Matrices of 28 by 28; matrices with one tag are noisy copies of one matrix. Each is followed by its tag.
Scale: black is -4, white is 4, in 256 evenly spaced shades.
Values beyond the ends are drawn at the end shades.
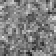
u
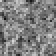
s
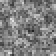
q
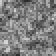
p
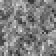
s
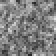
u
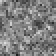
p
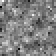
p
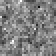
s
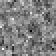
q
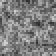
p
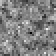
p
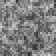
u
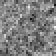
u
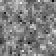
s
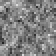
s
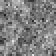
s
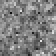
u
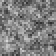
p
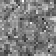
u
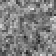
u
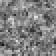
q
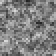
p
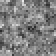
q
